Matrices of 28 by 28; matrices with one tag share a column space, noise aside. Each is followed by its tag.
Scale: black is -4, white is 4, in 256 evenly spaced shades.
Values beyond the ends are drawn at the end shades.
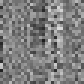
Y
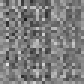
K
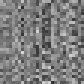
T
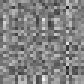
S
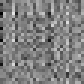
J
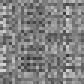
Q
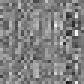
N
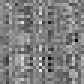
Q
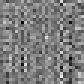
Q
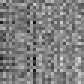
Q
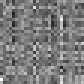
S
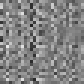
T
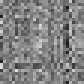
Y
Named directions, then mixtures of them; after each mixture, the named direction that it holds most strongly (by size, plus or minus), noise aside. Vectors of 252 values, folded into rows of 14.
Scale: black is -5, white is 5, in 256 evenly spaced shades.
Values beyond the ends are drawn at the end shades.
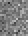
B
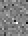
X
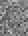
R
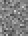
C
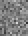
X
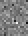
X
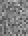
R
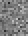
B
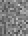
B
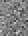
B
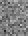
R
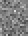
C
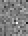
X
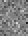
X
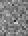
B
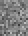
R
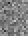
B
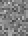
B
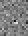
X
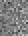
B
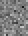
C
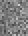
B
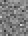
C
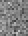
B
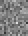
X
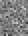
C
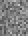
R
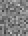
R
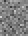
C
